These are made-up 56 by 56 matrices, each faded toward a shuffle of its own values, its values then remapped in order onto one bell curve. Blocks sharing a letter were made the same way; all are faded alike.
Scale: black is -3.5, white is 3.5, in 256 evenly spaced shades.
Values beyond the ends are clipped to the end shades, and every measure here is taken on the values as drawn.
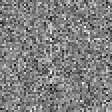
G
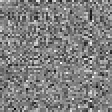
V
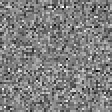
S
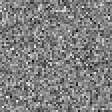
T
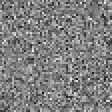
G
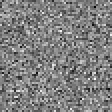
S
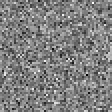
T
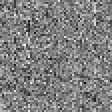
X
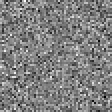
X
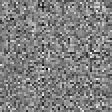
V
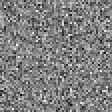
G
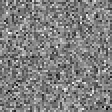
T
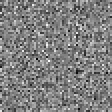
X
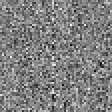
X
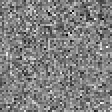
G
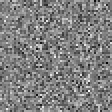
G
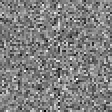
G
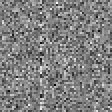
X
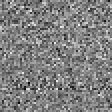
S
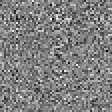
V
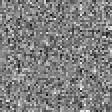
X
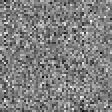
G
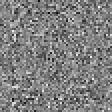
G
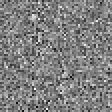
X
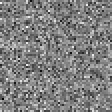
X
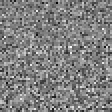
S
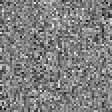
X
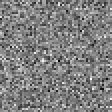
S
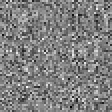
V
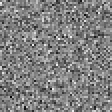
T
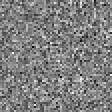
G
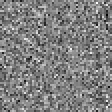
X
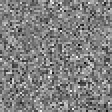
G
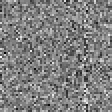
X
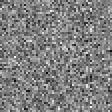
X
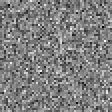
T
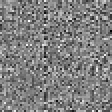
V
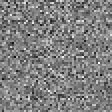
V
